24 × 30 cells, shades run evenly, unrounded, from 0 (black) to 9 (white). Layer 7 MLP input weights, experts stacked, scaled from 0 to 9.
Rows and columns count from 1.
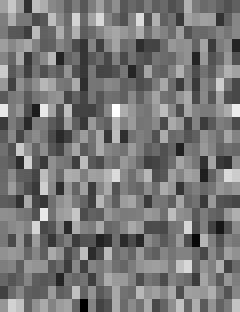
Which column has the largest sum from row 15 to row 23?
24
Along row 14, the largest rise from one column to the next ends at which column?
6
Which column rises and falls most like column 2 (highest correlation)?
25
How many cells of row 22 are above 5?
5
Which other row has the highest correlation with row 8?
21
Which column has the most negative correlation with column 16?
26
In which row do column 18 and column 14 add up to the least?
19
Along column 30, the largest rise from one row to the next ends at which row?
9
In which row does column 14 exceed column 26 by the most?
14
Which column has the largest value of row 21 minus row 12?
23
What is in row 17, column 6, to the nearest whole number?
8
